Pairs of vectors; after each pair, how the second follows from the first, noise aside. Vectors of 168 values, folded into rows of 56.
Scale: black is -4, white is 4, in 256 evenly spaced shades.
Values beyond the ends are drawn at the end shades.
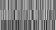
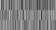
reversed, shrunk.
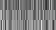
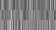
reversed, negated, shrunk.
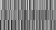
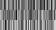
reversed.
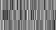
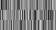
reversed.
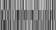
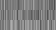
reversed, shrunk.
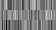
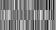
reversed.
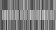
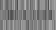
reversed, negated, shrunk.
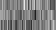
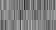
reversed, shrunk.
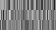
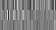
reversed, partly zeroed.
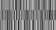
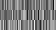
wrapped around.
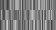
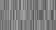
reversed, shrunk.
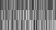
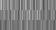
reversed, shrunk.
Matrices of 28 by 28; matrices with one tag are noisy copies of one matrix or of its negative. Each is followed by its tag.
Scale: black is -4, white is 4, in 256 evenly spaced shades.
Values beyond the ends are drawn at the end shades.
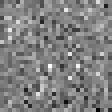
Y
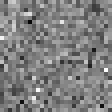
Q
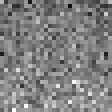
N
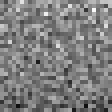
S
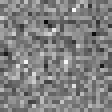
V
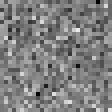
Y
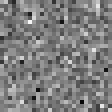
Q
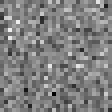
Y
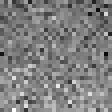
N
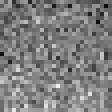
N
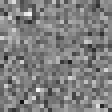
Q
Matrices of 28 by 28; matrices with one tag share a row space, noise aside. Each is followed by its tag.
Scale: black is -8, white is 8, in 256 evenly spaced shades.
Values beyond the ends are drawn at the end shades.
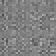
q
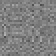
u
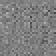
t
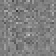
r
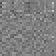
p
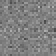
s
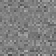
s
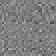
q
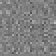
t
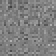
s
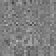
r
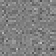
q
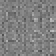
q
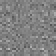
t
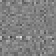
p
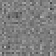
u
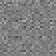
u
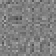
u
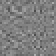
p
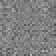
t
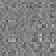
q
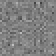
p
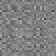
p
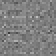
u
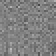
s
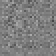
r
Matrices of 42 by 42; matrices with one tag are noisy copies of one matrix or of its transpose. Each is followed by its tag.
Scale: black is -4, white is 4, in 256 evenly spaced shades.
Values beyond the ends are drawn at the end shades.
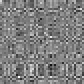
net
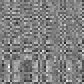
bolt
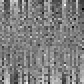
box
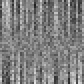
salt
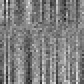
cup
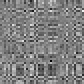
net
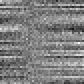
cup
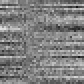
cup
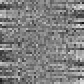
box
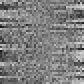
box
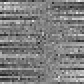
salt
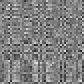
bolt
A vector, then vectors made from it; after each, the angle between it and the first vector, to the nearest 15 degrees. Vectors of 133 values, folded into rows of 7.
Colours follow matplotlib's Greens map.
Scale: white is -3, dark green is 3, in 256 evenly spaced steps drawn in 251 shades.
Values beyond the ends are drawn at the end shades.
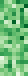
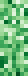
150 degrees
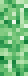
165 degrees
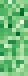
75 degrees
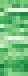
90 degrees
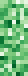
150 degrees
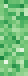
90 degrees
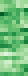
120 degrees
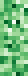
150 degrees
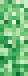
150 degrees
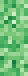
135 degrees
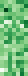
60 degrees
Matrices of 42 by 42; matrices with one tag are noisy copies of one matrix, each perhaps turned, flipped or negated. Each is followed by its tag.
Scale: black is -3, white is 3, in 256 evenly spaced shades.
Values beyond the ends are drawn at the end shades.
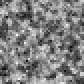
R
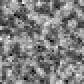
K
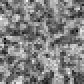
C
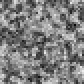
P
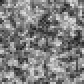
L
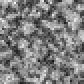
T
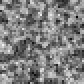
C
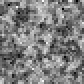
L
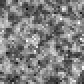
R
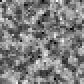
K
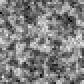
L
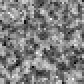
K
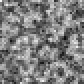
K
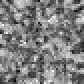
C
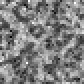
K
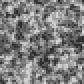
L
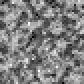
T
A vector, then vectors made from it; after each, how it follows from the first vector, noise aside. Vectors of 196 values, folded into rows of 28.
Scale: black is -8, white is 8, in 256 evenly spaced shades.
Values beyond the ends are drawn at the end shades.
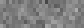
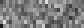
negated, scaled up.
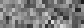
wrapped around, negated, scaled up.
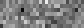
negated, scaled up.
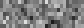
negated, scaled up.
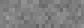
reversed, shrunk.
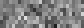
wrapped around, negated, scaled up.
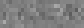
negated, partly zeroed.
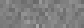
reversed, negated, shrunk.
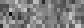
wrapped around, scaled up.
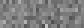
sign-scrambled.
